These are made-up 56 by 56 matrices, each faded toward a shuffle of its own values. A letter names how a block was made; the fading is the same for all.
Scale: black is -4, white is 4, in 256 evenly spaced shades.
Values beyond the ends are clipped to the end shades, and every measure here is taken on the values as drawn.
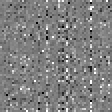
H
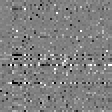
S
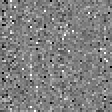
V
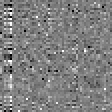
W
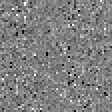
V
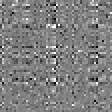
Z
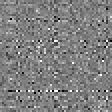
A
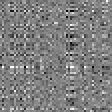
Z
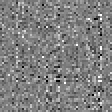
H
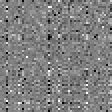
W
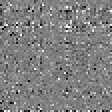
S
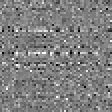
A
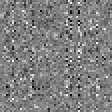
H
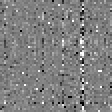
W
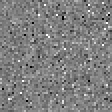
V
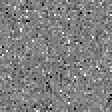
V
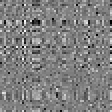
Z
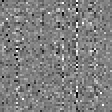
H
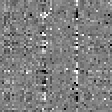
W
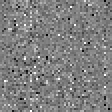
V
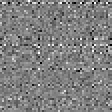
A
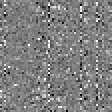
H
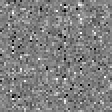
V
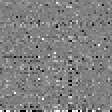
S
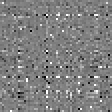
S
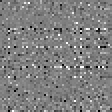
S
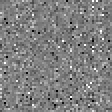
V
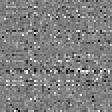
S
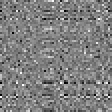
A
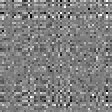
Z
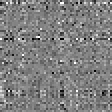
A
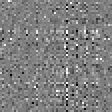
W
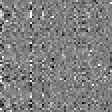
W
